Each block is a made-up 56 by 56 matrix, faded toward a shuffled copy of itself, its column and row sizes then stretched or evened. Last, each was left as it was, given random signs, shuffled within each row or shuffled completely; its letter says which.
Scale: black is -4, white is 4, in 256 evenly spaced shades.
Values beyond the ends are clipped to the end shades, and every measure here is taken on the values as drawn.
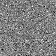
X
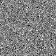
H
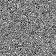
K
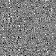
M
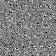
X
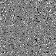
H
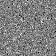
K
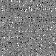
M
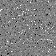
X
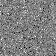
K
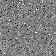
K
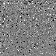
H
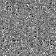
M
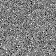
K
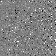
H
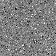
K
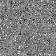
H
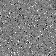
K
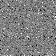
X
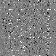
M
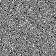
K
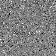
X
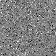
K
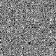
M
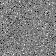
K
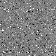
X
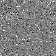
H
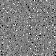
M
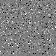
X
